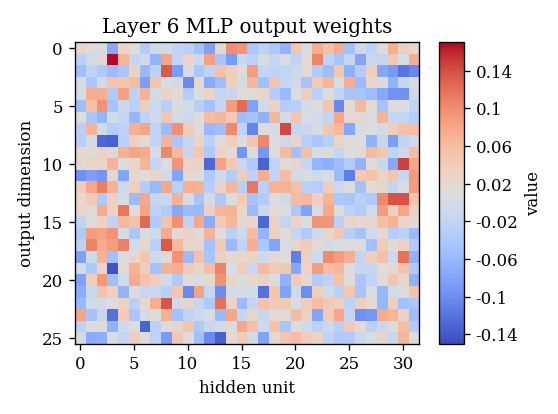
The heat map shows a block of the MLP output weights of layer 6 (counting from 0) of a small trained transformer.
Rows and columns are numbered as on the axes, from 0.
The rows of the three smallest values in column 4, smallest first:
11, 21, 2
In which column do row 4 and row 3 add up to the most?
4
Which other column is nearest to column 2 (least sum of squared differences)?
1
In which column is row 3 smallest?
10
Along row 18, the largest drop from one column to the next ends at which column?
31
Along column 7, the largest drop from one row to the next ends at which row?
12
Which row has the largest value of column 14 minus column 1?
23
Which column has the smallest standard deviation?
7
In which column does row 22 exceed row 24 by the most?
6
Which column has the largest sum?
8
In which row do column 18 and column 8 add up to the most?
22
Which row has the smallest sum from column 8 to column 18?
25
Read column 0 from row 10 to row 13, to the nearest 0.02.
0.02 -0.1 0.04 0.02
